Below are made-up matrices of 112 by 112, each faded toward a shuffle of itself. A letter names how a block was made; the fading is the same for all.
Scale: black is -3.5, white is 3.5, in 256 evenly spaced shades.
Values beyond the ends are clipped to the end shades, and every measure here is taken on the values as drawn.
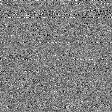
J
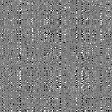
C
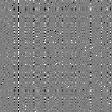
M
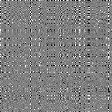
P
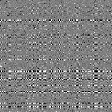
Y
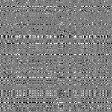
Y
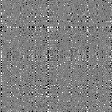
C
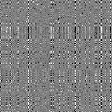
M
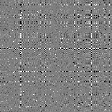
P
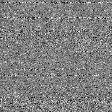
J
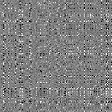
C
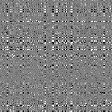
P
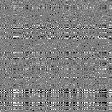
Y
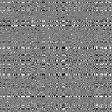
Y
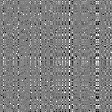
M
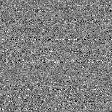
J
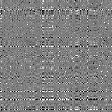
Y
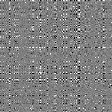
P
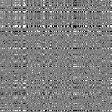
Y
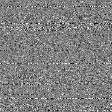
J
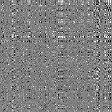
C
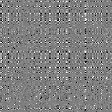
P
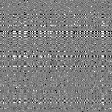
Y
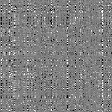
C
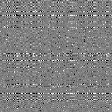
Y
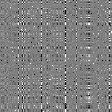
M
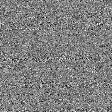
J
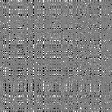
P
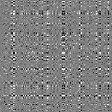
P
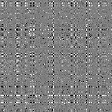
P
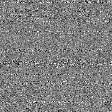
J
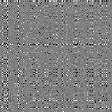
P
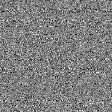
J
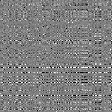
Y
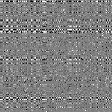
Y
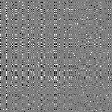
M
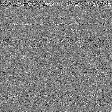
J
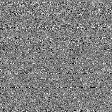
J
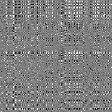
P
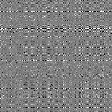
Y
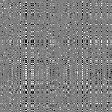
M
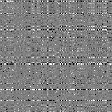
Y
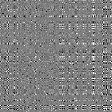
P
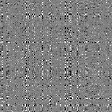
C
